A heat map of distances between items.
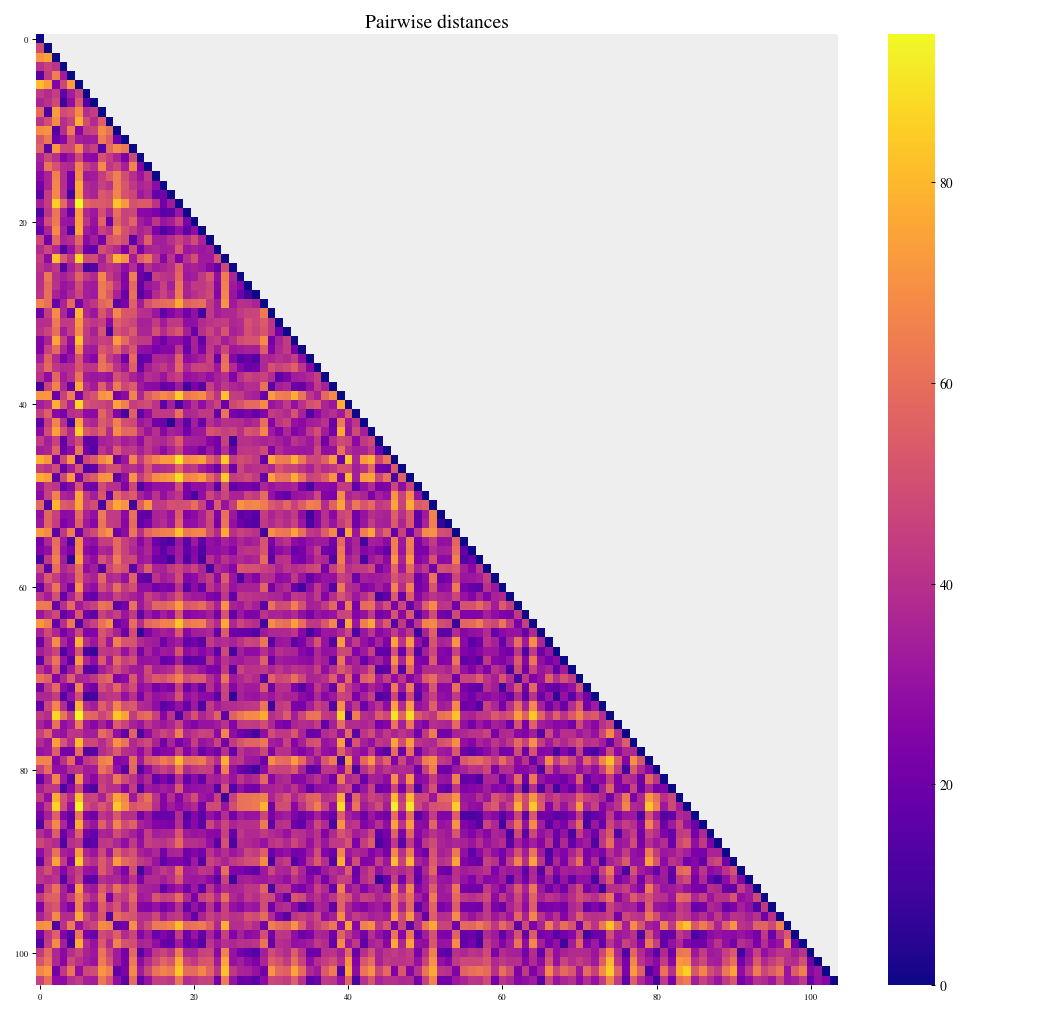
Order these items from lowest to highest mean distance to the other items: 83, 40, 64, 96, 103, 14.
103, 14, 96, 40, 83, 64
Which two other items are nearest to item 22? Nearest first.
58, 12
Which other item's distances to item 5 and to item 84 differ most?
46
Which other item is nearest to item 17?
42
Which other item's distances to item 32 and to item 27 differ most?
9
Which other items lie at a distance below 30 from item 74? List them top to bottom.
16, 18, 24, 40, 77, 83
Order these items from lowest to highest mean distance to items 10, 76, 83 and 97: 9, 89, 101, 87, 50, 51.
101, 87, 89, 50, 9, 51
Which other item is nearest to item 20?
50
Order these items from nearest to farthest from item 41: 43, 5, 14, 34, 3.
3, 14, 34, 5, 43
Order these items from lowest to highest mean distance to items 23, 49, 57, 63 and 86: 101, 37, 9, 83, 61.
61, 37, 101, 9, 83
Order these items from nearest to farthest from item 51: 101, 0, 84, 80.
84, 0, 80, 101
